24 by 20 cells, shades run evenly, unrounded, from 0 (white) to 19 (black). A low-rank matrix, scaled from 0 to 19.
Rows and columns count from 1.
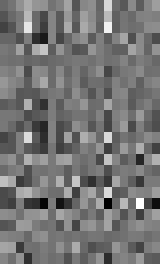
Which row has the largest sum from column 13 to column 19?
17
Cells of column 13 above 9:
20
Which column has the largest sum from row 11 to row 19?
6
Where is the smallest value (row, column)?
19, 18
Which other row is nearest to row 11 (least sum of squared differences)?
16
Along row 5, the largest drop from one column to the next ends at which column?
5
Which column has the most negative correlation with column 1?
11
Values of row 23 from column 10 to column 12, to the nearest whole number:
6 11 13
